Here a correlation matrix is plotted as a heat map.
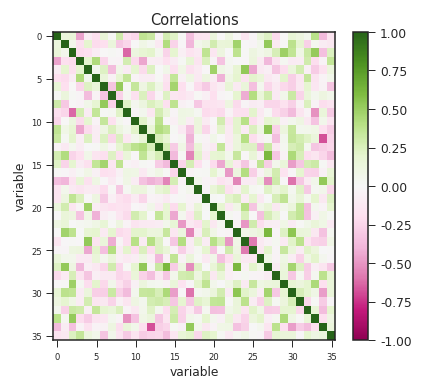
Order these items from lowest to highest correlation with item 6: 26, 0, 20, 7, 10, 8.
7, 20, 26, 0, 10, 8
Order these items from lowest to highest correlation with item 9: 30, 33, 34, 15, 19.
33, 30, 19, 15, 34
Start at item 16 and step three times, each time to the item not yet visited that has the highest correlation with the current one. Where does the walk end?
20
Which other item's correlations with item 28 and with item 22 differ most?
16
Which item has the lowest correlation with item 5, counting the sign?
21
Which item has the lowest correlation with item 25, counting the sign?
24
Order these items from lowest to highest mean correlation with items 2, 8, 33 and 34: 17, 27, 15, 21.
27, 21, 17, 15
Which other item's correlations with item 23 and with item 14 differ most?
2
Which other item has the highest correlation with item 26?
15
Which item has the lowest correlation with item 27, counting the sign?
17
